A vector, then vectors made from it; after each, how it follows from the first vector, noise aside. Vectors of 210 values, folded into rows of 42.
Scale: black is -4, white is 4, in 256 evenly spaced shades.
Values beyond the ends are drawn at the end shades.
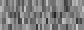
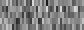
reversed.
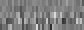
negated, partly zeroed.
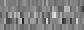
negated, partly zeroed.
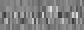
wrapped around, negated, partly zeroed.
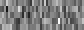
reversed.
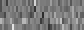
wrapped around, negated, partly zeroed.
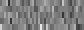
wrapped around, negated, partly zeroed.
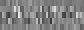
wrapped around, negated, partly zeroed.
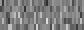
negated, partly zeroed.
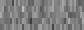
wrapped around, shrunk.
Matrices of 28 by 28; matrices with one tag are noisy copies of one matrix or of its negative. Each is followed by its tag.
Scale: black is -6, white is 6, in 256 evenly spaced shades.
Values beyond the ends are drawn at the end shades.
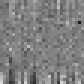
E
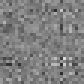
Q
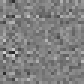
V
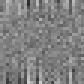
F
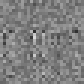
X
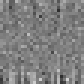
E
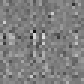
X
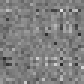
Q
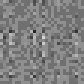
X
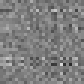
Q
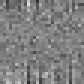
F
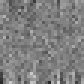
E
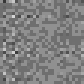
V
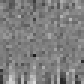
E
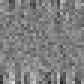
E
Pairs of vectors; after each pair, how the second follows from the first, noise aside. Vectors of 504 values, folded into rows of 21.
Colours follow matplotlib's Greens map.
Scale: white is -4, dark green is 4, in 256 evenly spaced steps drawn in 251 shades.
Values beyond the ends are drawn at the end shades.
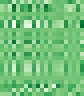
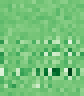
reversed, negated, partly zeroed.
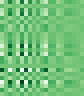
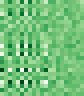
copied.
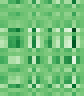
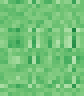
shrunk.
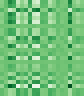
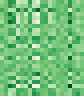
copied.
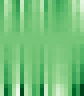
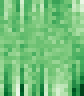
copied.
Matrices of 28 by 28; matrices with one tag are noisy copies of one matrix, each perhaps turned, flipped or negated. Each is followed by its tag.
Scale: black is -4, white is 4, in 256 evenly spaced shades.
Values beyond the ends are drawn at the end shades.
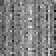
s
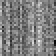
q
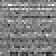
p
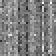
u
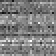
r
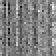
p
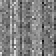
r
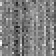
q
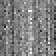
s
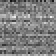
q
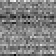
q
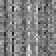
u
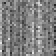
q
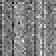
r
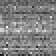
s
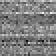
r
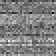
r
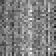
s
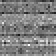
r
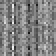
u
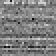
p
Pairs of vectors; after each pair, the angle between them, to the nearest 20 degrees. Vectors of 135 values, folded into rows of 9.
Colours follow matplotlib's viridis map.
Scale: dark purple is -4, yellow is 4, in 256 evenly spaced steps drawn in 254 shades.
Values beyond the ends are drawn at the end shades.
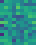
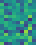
80 degrees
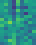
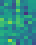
40 degrees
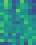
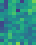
140 degrees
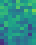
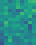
40 degrees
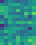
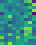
80 degrees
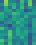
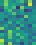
40 degrees
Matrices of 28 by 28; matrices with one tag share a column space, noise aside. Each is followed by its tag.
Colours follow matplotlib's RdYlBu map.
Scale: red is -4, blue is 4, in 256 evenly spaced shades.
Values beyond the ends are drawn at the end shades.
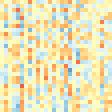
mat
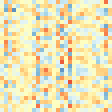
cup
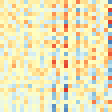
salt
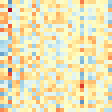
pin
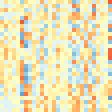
mat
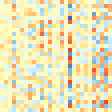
cup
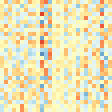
salt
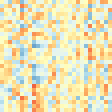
mat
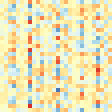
cup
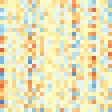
pin
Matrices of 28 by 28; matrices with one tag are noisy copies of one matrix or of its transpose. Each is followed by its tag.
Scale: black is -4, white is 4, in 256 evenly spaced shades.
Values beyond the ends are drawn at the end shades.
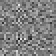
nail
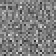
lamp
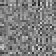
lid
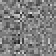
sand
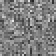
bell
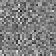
nail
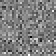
lamp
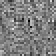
bell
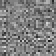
lid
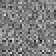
lamp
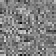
bell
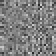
lid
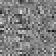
bell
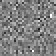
nail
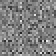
lamp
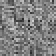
bell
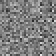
lamp
